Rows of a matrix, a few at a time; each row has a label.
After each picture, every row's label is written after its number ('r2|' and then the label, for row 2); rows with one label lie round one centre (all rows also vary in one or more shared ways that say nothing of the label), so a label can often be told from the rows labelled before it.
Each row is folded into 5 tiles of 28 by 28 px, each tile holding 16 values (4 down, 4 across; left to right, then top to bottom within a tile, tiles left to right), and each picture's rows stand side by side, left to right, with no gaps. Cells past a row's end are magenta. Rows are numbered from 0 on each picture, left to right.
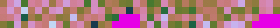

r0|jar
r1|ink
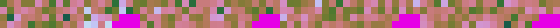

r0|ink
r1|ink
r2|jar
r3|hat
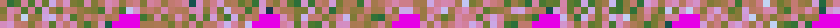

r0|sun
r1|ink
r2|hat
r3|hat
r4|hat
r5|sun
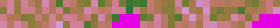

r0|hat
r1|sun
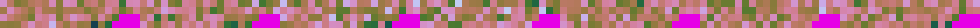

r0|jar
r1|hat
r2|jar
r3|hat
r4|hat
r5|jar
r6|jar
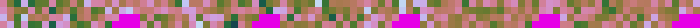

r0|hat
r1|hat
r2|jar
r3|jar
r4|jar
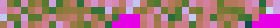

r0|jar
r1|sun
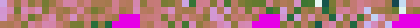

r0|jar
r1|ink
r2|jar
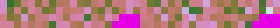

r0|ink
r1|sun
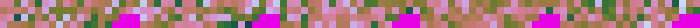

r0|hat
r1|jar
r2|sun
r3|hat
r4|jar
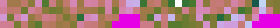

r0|jar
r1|sun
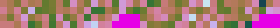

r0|ink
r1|sun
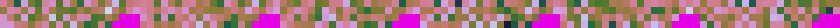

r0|hat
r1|hat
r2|sun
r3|hat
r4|ink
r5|ink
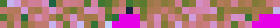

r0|hat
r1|sun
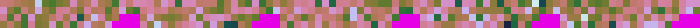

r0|jar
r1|hat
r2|ink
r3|hat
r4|ink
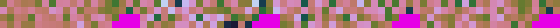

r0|ink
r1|hat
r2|jar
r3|ink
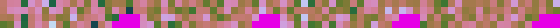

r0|jar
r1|hat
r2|hat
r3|jar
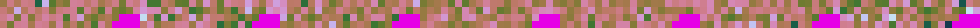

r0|ink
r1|jar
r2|jar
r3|sun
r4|ink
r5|jar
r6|sun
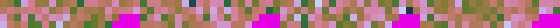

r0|hat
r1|ink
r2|jar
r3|jar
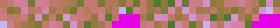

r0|hat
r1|sun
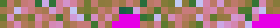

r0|ink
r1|sun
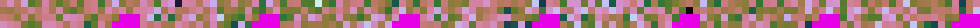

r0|hat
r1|ink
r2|sun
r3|sun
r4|ink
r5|jar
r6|sun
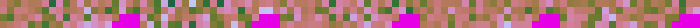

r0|ink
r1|hat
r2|ink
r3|ink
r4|sun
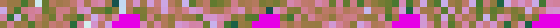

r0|jar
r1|hat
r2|hat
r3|hat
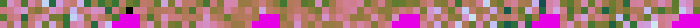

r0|ink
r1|hat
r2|sun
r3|sun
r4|ink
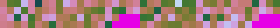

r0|ink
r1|sun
